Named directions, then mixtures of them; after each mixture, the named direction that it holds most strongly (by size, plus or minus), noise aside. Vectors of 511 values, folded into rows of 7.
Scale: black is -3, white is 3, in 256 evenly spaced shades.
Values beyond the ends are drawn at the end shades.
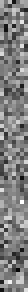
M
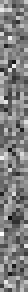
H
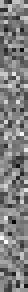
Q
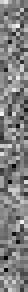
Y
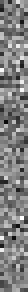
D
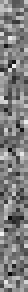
H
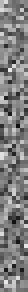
H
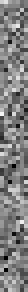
Y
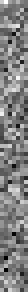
Y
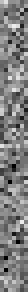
Y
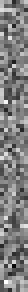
H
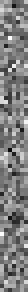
H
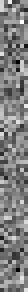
M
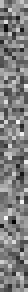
Q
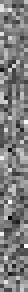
H
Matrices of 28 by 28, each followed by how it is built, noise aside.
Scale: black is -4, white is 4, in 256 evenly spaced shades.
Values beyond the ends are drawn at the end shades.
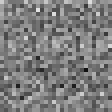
repeating columns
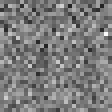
repeating columns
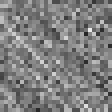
Toeplitz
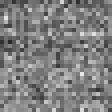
blocks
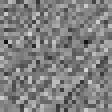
Hankel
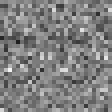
repeating columns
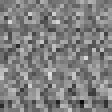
repeating columns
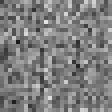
blocks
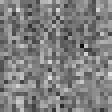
blocks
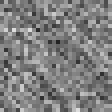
Toeplitz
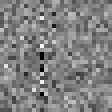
uneven columns
